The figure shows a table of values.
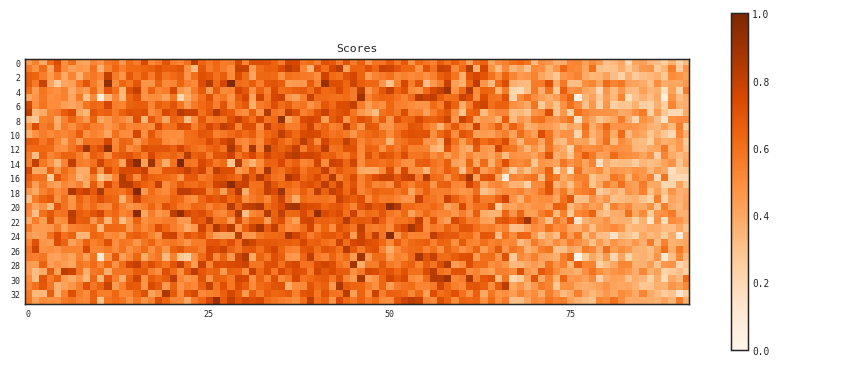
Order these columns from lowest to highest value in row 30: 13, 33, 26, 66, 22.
13, 22, 33, 66, 26
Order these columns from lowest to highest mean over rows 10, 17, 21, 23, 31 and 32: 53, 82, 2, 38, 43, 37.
82, 2, 37, 53, 38, 43
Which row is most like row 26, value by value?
9
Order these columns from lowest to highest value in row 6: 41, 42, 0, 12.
12, 42, 41, 0
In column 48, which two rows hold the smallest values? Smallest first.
7, 15
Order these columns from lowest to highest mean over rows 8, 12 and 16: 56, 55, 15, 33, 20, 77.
77, 56, 15, 20, 55, 33
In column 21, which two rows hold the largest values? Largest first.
14, 21
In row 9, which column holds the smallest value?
91
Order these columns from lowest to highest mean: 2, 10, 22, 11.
10, 2, 22, 11
